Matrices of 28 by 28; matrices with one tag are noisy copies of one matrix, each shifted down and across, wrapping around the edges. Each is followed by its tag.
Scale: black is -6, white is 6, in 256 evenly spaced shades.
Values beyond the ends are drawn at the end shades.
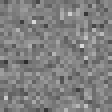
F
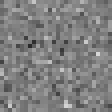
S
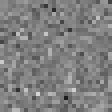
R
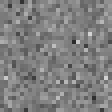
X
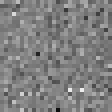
X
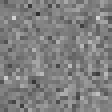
R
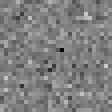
S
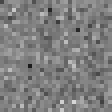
X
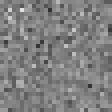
X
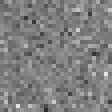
R
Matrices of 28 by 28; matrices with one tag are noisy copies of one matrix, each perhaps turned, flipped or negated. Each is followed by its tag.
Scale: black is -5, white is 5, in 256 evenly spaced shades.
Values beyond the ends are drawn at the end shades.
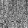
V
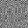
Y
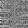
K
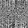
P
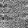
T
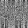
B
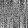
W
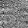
T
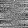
W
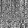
V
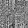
P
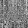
V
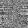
P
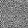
Y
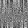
B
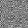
Y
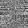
P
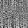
K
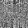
P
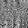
T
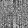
P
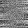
W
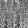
T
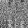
T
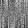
W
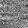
T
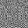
Y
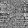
P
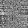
P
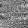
T
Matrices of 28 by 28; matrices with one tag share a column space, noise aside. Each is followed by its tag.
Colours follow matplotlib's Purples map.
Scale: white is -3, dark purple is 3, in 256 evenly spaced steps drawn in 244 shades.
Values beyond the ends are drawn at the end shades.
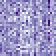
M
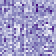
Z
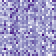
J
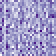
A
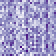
A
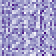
J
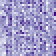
M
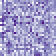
M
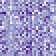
M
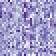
A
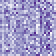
J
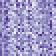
J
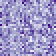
Z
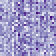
M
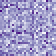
J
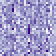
Z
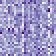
Z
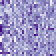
Z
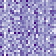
J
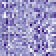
A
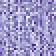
M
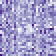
Z
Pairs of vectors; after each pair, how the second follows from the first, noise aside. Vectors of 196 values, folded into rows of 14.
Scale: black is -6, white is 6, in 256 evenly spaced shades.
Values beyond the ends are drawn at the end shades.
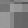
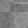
negated, shrunk.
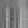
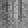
reversed, negated.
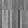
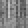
reversed, negated.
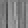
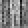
reversed, scaled up.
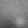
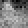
reversed, scaled up.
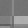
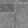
reversed, negated, shrunk.
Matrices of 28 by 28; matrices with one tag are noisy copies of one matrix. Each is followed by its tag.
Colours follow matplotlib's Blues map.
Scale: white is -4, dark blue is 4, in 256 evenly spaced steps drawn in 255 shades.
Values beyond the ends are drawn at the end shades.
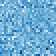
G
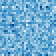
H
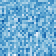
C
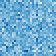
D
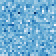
H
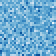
G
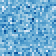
H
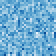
C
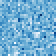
C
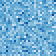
D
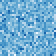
C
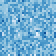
C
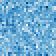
H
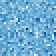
C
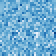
C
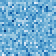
H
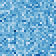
G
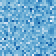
G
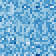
G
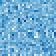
C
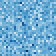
D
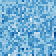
C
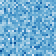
G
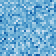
G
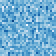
H
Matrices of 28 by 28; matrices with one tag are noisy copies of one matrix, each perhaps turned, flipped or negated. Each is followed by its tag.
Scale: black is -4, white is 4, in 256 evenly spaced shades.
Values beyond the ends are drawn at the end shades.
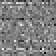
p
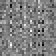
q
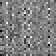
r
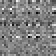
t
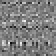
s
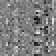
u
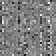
p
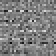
q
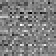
q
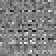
q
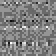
s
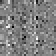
t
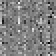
p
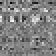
u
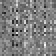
q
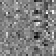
u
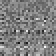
t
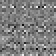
r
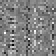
s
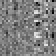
u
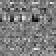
u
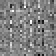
q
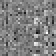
u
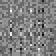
q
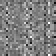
r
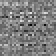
q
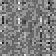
p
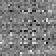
q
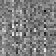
q
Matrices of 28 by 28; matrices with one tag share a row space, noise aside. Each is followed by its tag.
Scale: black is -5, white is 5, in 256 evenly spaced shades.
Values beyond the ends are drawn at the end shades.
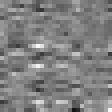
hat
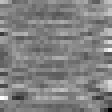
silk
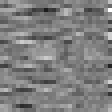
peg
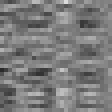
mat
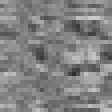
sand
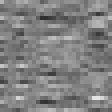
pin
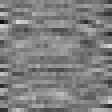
silk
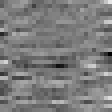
silk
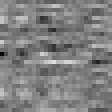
pin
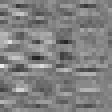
mat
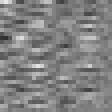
mat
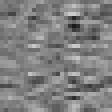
sand
